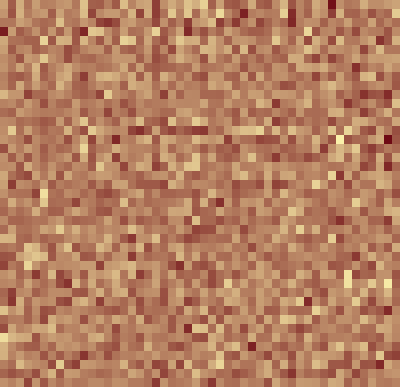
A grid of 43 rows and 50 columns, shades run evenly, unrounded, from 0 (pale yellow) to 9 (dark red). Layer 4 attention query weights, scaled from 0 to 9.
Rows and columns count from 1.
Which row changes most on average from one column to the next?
2
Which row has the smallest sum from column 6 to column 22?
26
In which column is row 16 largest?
49
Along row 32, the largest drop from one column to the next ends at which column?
10
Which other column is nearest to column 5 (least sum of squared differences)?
41
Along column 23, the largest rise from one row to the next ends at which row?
30
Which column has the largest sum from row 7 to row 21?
20
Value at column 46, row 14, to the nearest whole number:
3
